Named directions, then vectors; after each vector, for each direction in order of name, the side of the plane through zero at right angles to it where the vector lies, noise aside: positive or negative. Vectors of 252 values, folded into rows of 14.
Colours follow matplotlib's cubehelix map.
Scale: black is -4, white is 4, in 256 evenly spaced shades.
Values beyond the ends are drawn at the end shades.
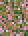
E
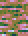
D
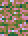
positive, negative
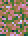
negative, positive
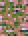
positive, positive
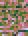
positive, positive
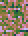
positive, positive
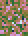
negative, positive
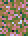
negative, positive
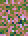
positive, negative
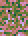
positive, positive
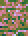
negative, negative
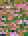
negative, positive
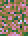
negative, positive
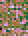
negative, negative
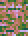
negative, negative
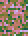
negative, negative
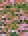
positive, negative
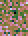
positive, positive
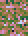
negative, positive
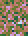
negative, positive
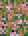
negative, positive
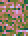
negative, negative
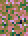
positive, negative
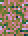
positive, positive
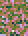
positive, negative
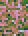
negative, negative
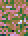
negative, positive
